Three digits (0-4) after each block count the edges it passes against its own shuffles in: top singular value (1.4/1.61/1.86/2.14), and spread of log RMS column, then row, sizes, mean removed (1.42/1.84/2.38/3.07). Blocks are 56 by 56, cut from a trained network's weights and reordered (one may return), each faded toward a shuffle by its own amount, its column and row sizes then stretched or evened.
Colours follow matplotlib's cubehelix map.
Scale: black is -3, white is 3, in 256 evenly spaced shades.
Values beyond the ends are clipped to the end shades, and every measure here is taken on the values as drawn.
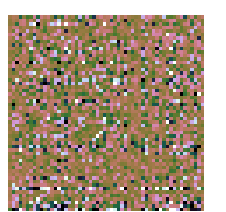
2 3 3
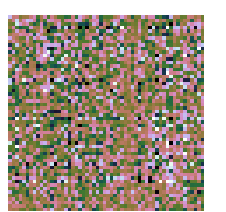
1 3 2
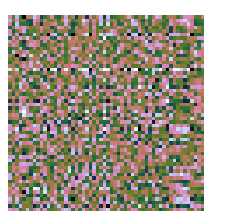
4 1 2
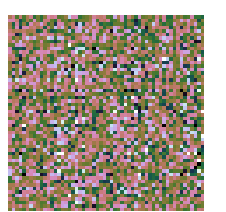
0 2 2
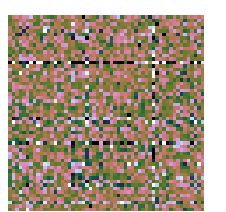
4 1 2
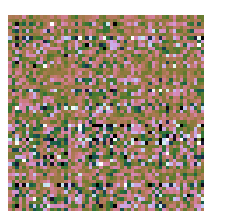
2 1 4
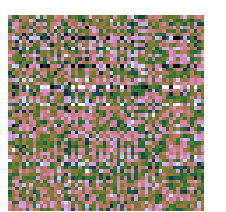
4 0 2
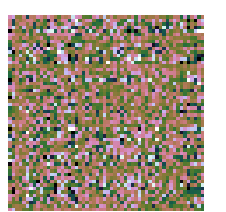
2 3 3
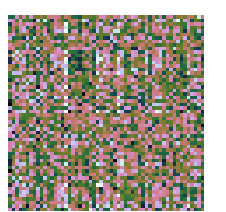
4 1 2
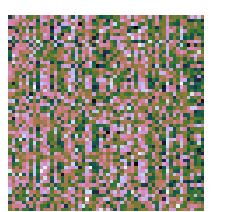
4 0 1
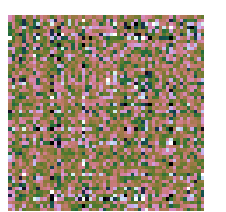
0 3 3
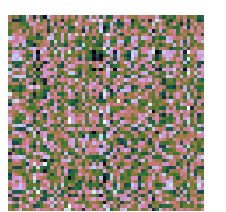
4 2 0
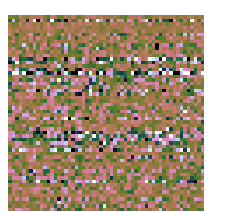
1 0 4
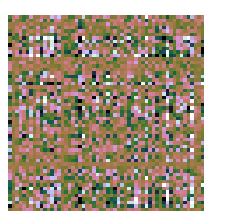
3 4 4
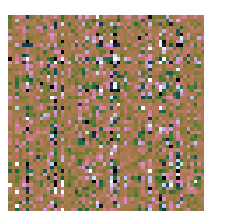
1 4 1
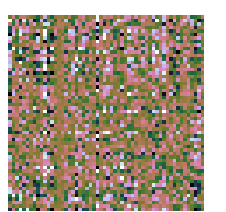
2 4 3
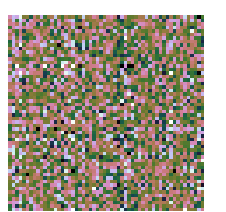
2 2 1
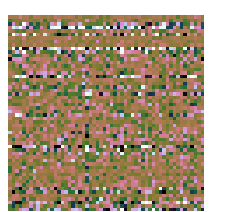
3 1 4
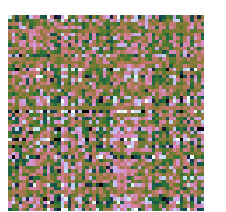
4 0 4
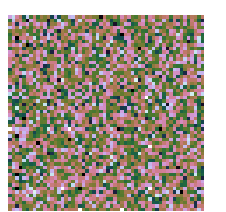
0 0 0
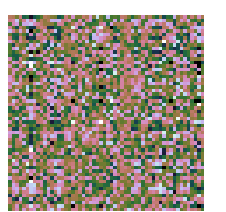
4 3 0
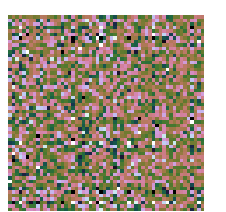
3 3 1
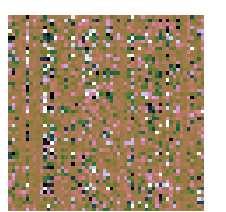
0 4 1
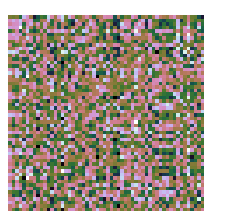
4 2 1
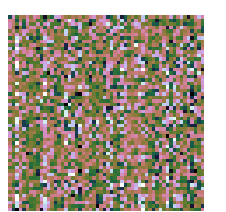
2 3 1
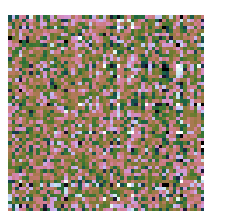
2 3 2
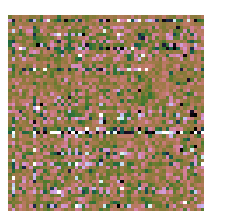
2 1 3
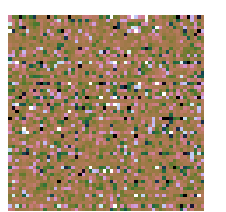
0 0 3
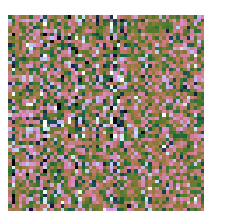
2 3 0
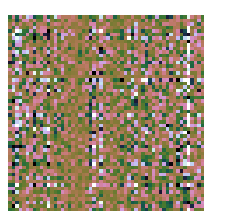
2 4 3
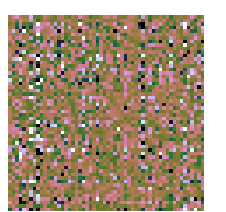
0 3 2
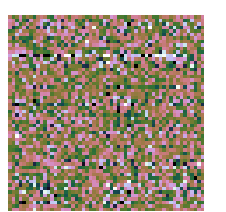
2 1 3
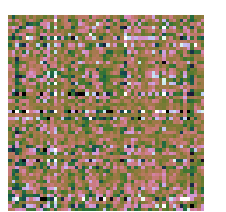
3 2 4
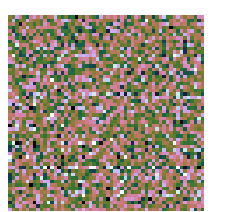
2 0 1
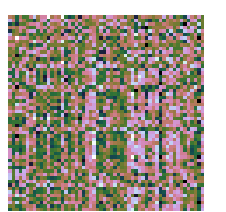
4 2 0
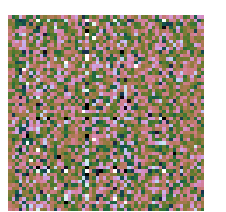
3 3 0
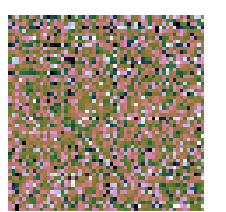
2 0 2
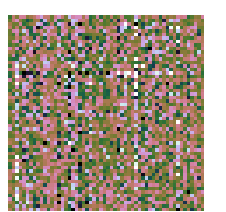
2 3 1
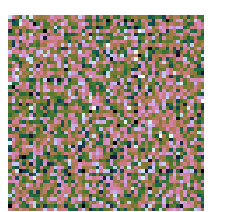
2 1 0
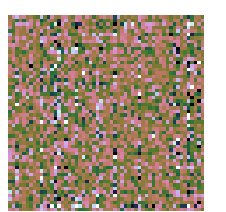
1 3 1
